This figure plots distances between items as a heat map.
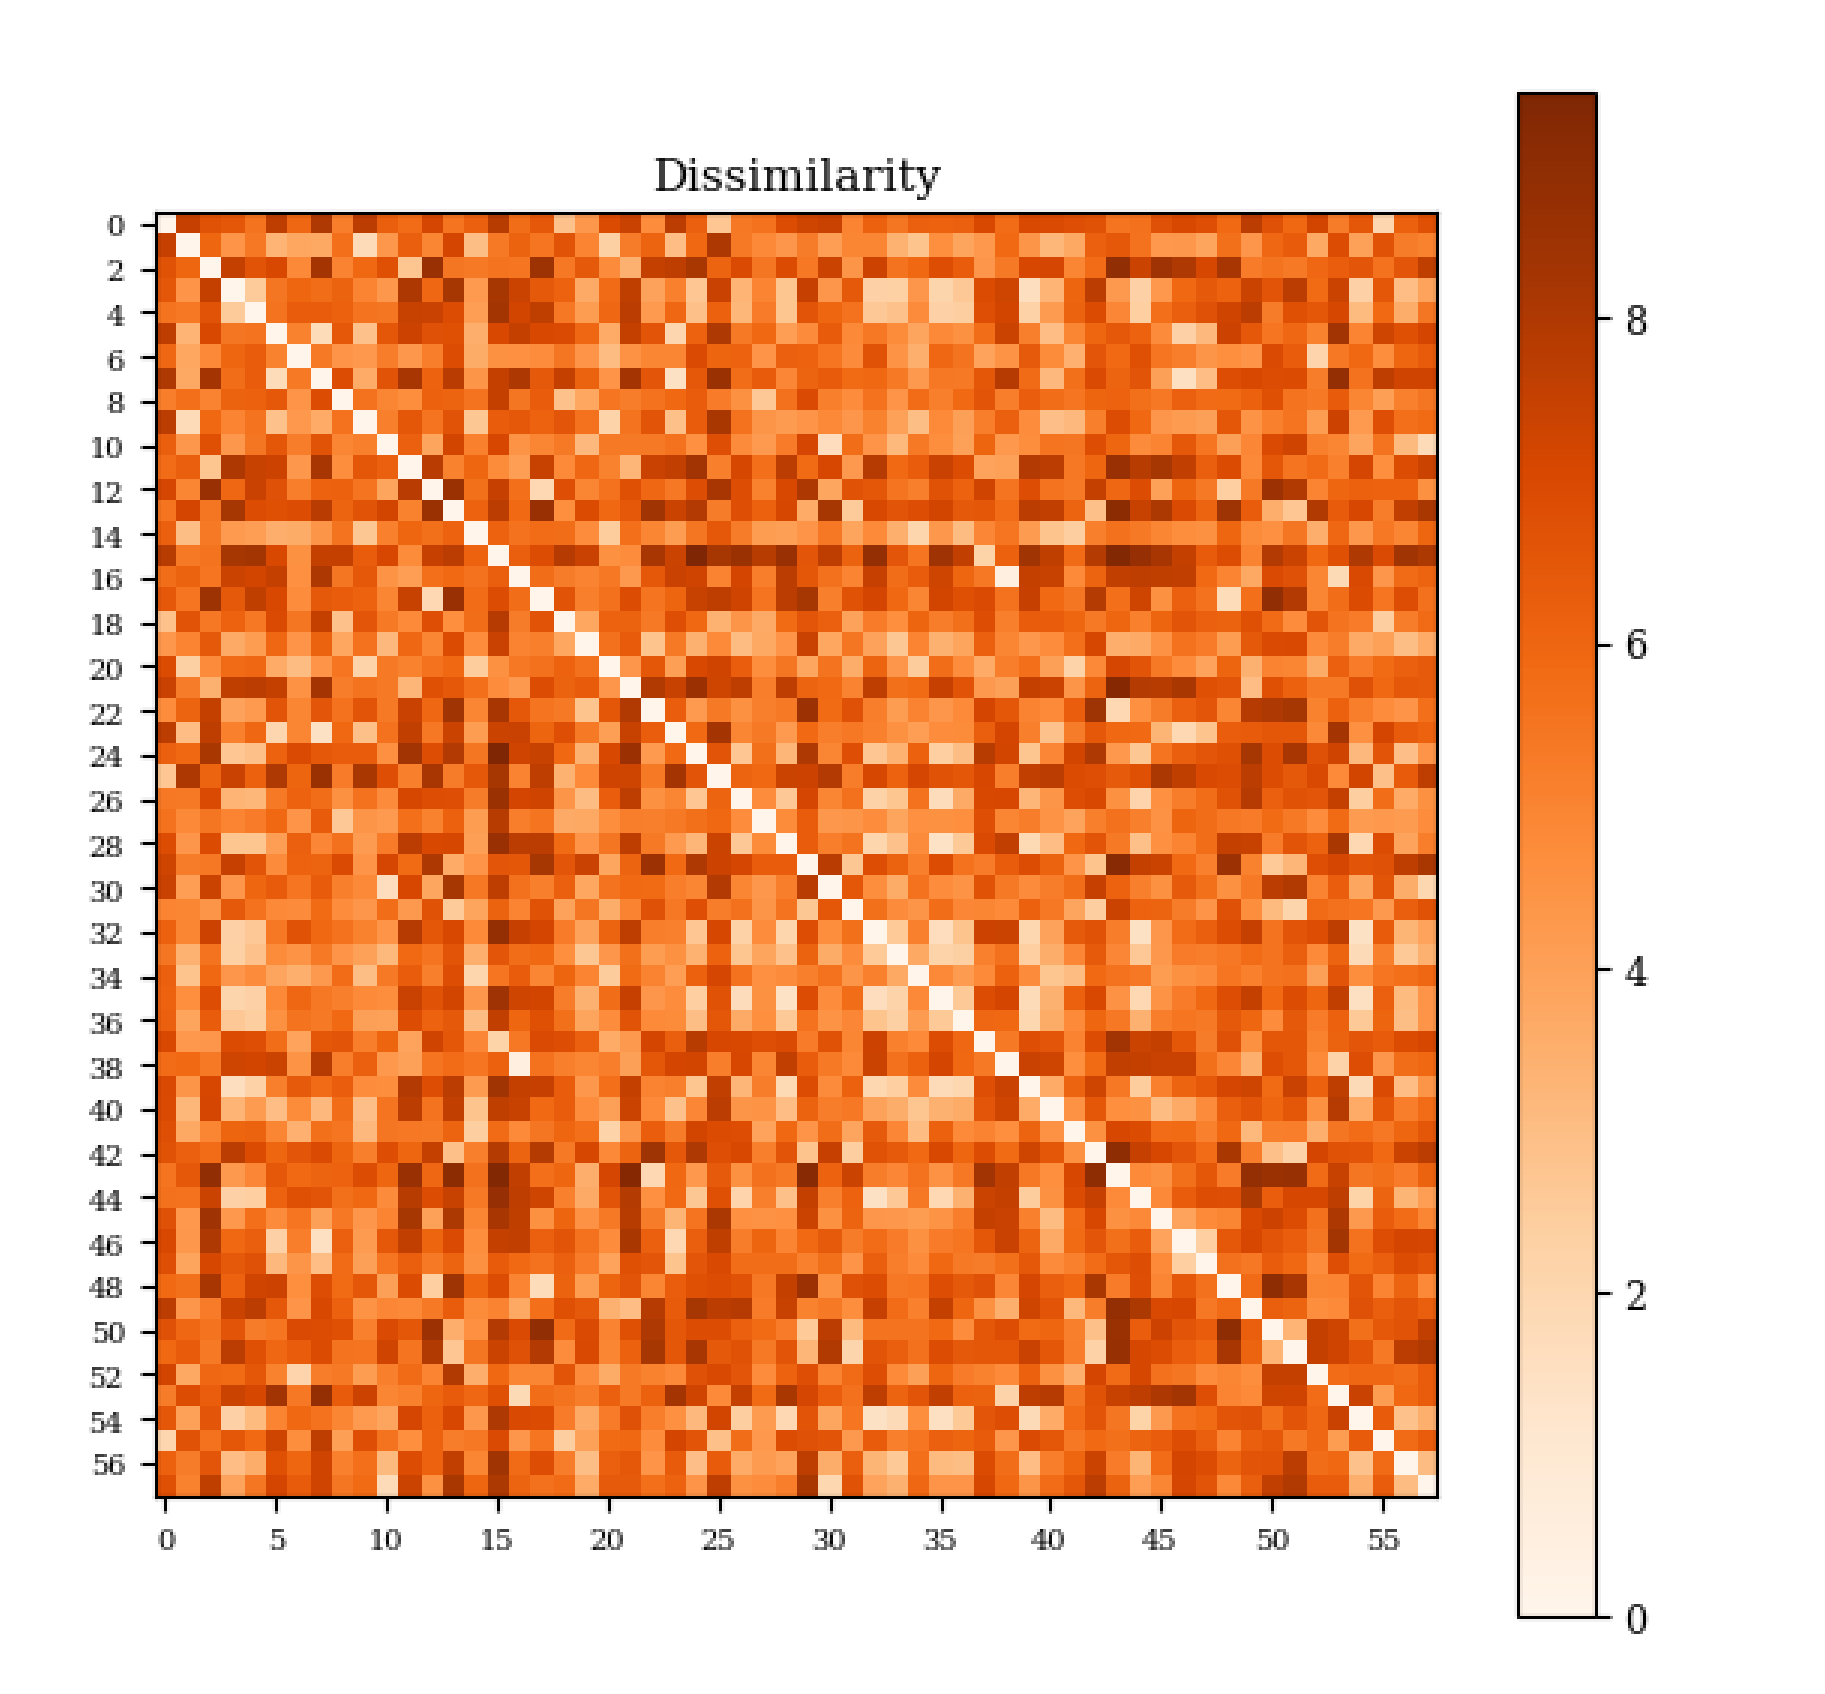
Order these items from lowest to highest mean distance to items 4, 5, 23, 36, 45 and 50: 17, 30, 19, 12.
19, 30, 12, 17
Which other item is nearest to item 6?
52
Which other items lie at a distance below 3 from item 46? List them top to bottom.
5, 7, 23, 47
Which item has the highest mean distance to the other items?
15
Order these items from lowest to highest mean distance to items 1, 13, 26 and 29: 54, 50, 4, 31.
31, 50, 54, 4
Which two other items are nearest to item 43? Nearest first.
22, 19
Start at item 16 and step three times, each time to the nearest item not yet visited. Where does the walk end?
55
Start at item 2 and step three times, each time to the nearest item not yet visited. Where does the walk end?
49
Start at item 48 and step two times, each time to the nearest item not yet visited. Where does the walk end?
12
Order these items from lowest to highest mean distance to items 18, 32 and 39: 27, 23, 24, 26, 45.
26, 24, 27, 45, 23
